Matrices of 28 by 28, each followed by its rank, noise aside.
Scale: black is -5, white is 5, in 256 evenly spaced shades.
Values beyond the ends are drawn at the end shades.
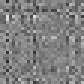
three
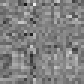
four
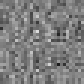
three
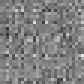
five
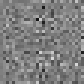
five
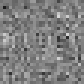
five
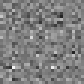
four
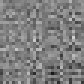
four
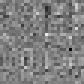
five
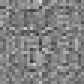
five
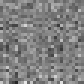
four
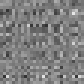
three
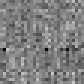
three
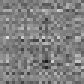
four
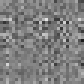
four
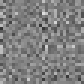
five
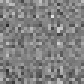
five
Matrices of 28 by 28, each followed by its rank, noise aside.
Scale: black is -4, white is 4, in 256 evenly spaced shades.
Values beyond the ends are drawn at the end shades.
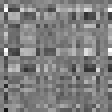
two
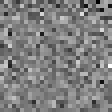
eight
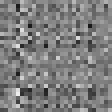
four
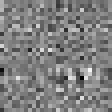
four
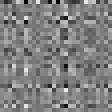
two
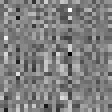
three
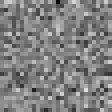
eight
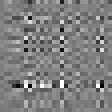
two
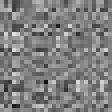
three
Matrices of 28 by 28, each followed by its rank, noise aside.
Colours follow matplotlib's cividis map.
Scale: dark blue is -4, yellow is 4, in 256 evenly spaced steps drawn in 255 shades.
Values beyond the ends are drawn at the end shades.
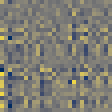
three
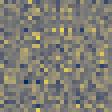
six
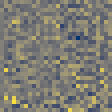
six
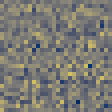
eight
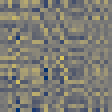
three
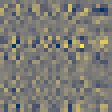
three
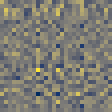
four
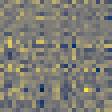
four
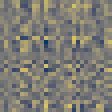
three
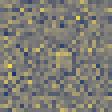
eight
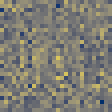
six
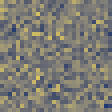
eight
